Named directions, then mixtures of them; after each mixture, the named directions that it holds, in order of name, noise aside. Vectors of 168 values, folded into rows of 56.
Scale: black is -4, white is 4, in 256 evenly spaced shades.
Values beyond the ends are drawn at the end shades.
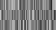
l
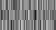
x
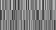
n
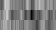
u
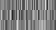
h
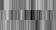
u.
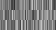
l, n, x.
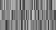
h, l.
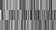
l, u.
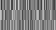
n.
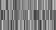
l, n, x.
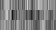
h, n, u.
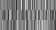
h, x.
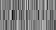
h, n.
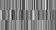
h, l.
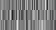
h.
